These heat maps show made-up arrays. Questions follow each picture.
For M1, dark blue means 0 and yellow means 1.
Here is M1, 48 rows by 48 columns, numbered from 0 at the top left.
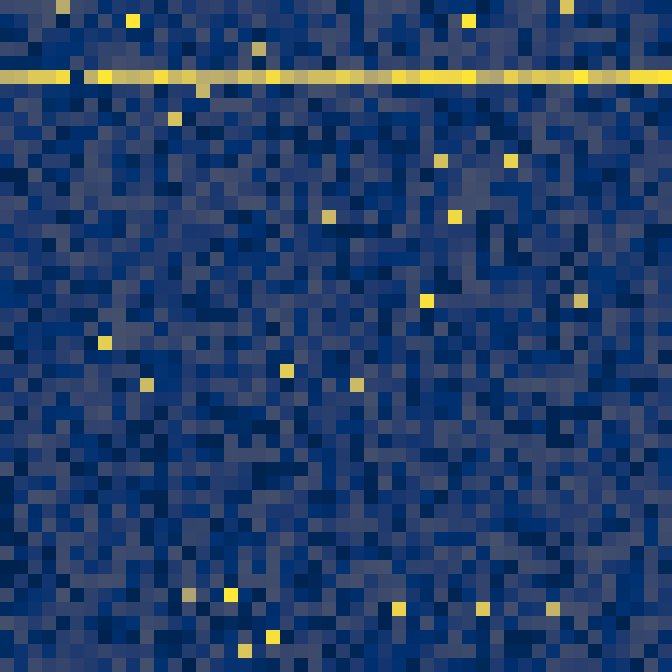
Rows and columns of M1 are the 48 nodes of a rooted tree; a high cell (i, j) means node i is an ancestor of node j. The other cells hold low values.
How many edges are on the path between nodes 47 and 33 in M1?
3
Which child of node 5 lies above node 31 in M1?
11
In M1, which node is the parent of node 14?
6
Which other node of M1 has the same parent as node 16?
13
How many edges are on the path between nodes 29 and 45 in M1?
2
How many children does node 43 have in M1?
3
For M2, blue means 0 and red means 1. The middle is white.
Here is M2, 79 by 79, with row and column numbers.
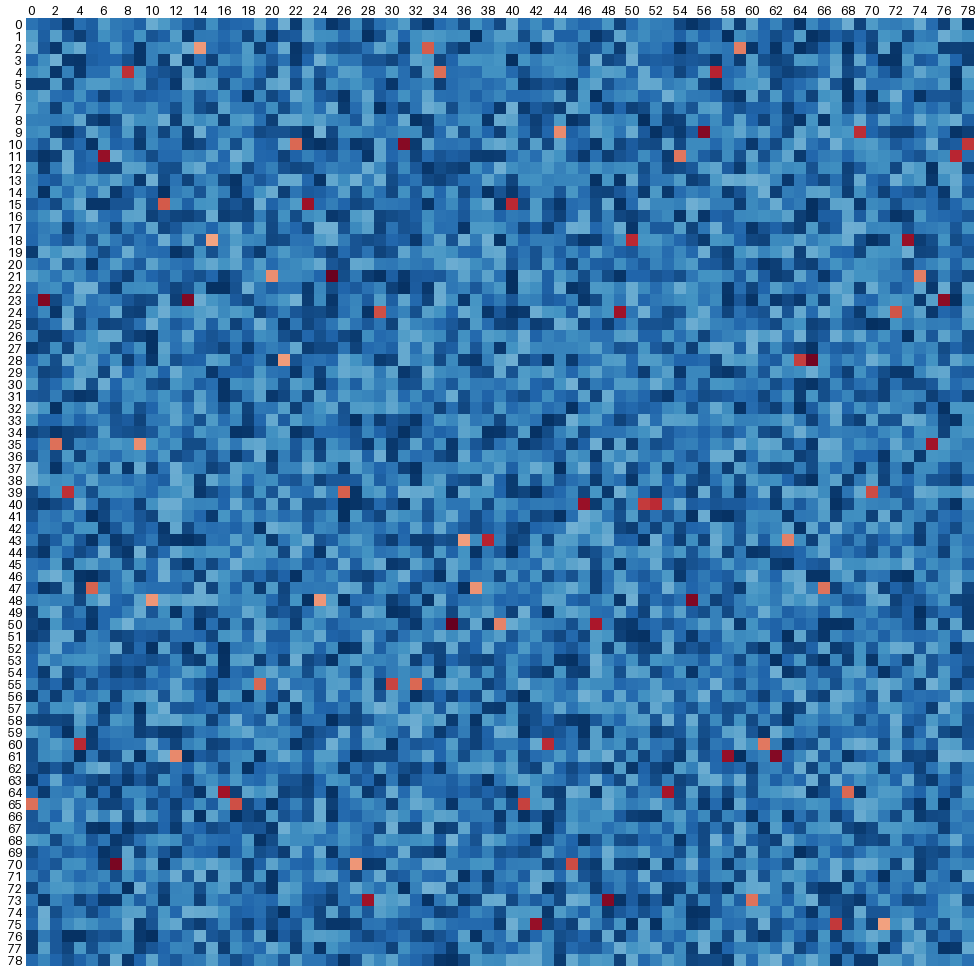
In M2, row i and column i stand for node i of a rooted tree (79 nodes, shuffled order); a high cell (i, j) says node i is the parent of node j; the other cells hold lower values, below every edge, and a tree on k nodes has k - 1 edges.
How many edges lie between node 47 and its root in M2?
2
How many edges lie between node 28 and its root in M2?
2
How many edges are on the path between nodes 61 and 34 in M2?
3
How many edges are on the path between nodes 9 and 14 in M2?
3
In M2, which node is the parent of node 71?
75
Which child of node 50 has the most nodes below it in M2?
35
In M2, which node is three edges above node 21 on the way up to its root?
18
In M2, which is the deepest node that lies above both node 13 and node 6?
15
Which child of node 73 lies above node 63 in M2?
60
